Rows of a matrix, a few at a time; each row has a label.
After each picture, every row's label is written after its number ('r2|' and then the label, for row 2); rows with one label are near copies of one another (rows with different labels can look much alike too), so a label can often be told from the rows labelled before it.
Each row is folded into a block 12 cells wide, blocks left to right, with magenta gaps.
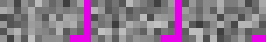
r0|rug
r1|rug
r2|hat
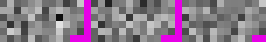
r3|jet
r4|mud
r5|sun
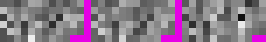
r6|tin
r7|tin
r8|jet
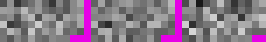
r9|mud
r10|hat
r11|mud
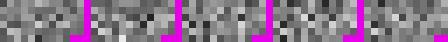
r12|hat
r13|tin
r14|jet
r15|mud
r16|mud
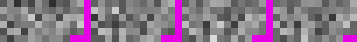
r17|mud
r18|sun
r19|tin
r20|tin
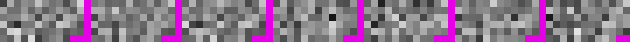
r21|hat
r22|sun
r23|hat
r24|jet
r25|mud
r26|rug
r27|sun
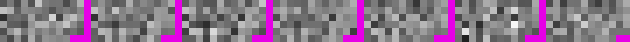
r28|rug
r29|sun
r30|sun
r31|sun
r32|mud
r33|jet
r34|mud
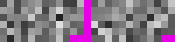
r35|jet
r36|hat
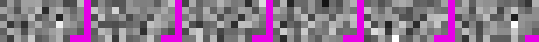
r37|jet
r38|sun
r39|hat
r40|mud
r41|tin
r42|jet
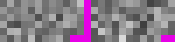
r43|hat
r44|tin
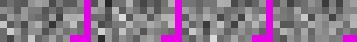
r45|tin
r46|mud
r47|tin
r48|mud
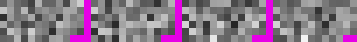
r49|sun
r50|rug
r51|tin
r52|tin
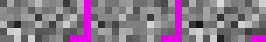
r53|hat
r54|jet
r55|hat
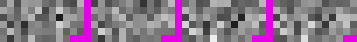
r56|jet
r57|mud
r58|tin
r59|tin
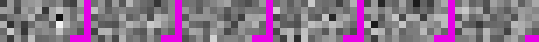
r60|jet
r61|rug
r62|tin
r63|rug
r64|mud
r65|sun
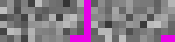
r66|rug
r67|hat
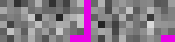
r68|mud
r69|jet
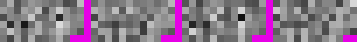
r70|jet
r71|sun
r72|jet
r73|sun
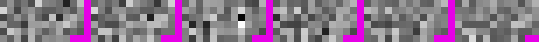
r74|rug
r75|rug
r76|jet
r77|sun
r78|sun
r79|hat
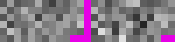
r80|mud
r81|tin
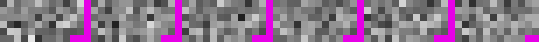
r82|hat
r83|jet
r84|rug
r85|tin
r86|rug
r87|mud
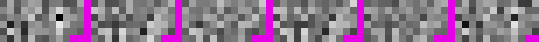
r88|jet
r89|sun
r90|hat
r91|sun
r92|sun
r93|jet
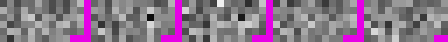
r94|mud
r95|jet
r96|rug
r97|mud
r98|tin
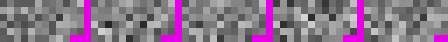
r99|sun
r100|hat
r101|hat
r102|mud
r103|tin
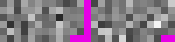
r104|jet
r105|hat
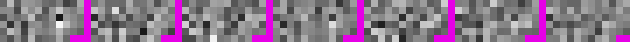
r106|jet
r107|sun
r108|tin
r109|jet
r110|hat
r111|rug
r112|sun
